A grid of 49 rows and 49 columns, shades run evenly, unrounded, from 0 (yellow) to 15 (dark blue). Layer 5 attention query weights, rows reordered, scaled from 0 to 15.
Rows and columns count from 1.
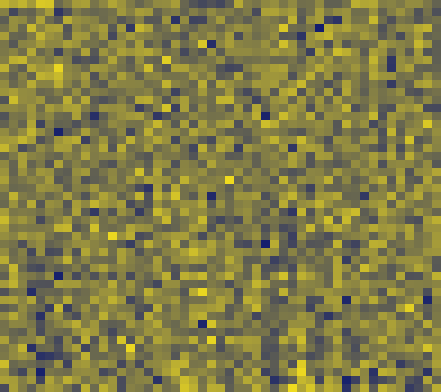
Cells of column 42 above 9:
10
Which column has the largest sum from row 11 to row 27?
11
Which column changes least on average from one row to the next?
49
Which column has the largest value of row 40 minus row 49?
37
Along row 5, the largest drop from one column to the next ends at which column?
35
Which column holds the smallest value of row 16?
48
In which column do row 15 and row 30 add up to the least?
13
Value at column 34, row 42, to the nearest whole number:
4
